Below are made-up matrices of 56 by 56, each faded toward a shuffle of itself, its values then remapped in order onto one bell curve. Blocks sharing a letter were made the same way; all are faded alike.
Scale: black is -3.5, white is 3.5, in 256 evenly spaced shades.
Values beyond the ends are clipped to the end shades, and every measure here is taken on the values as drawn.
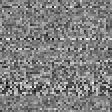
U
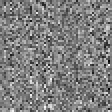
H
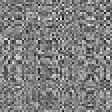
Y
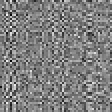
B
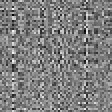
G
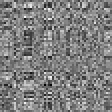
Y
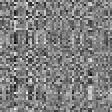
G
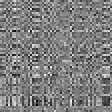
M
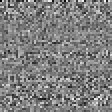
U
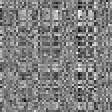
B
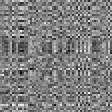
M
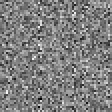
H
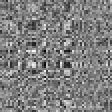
Y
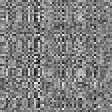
G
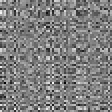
M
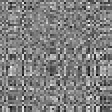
M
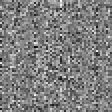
H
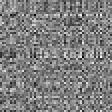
Y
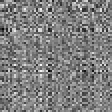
Y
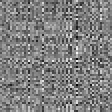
G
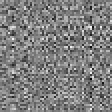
Y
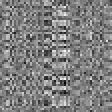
B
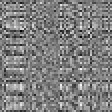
G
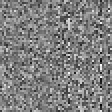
H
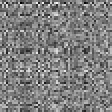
Y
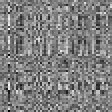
G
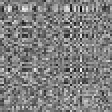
Y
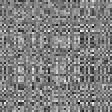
M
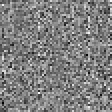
H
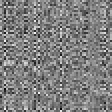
G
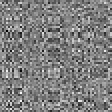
Y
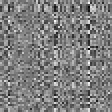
B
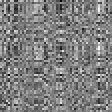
B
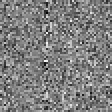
H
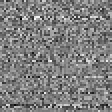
U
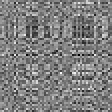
M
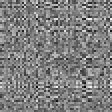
Y
